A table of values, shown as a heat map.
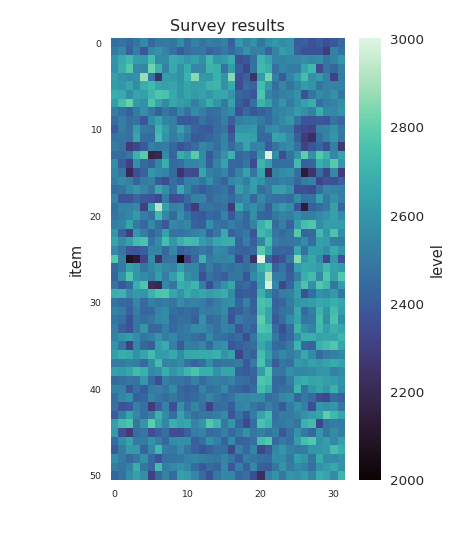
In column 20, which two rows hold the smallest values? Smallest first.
50, 47
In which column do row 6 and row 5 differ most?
26
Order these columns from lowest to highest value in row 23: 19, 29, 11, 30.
19, 30, 29, 11
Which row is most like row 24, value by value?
40
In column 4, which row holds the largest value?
4
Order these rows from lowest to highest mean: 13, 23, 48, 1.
1, 48, 13, 23
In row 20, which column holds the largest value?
6
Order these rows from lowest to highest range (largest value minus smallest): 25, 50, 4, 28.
50, 4, 28, 25
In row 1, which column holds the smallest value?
29
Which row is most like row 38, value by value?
23
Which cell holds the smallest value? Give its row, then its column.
25, 9
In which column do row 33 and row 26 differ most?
2
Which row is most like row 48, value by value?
8
